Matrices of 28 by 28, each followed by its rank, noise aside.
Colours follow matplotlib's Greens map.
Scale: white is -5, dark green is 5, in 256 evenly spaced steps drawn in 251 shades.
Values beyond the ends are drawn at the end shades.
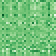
four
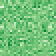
six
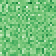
six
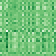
two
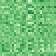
four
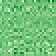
four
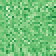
six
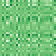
two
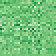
four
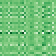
two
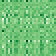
three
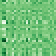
two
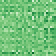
four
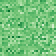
six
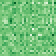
four
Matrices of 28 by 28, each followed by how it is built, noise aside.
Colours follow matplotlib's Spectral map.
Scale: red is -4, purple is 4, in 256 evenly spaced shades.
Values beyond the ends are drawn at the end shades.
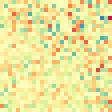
upper triangular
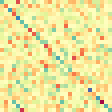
diagonal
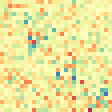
block diagonal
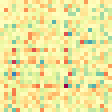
low rank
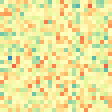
blocks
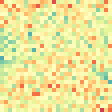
smooth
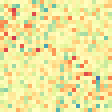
block diagonal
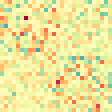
block diagonal
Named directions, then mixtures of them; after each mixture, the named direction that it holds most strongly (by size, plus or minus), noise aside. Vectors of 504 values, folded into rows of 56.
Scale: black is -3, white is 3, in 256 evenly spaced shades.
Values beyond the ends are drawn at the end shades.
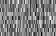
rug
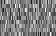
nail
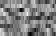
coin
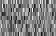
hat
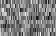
nail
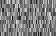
nail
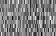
rug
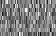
nail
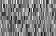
hat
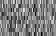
hat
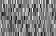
hat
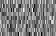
hat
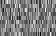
nail
